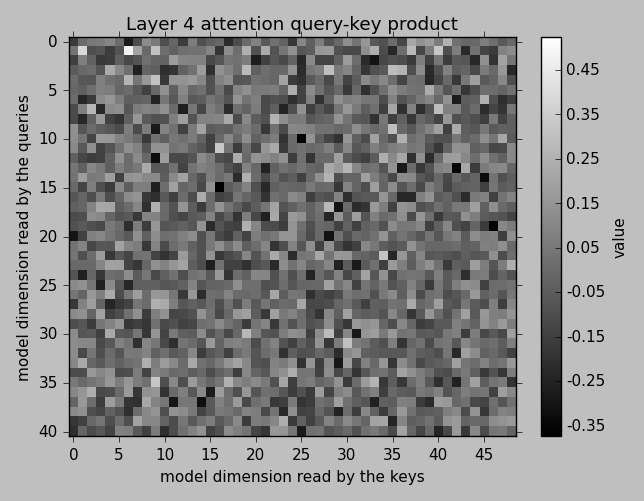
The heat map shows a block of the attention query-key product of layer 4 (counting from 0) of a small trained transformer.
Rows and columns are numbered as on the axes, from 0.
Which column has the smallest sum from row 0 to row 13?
25
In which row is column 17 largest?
35
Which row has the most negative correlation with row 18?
21
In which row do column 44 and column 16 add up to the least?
15
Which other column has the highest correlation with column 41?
20
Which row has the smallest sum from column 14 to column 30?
23
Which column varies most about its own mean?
9
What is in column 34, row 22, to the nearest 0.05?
0.3
